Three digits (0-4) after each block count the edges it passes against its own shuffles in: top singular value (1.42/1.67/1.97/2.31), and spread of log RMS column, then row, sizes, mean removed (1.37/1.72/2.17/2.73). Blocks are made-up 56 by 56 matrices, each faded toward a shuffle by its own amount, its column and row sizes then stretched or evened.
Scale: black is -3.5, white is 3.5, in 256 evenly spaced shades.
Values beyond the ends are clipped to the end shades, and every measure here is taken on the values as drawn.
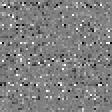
0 0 3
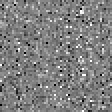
0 2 0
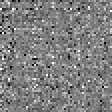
1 3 2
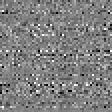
2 1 4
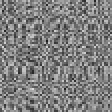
4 2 1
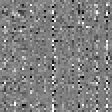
3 4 2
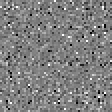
2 2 2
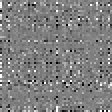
3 3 4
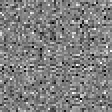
3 1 1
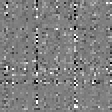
2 4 3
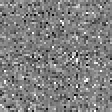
0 1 2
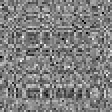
4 0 2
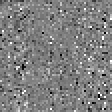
0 3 0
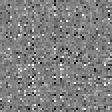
2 3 2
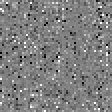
0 2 0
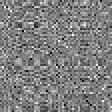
4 0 1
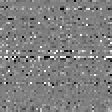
3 1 4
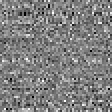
3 1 3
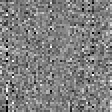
2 3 1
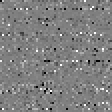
0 1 3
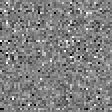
0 1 3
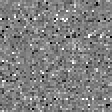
0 0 2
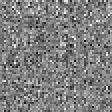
1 3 1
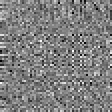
4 2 3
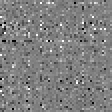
0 2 2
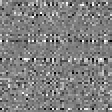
4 1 4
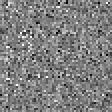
0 0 2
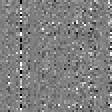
2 4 1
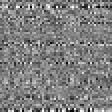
4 0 4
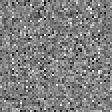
2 2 1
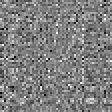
3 2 2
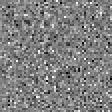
2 1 0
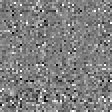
0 2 3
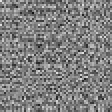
3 0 0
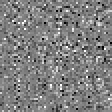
3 2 1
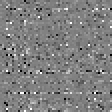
1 2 3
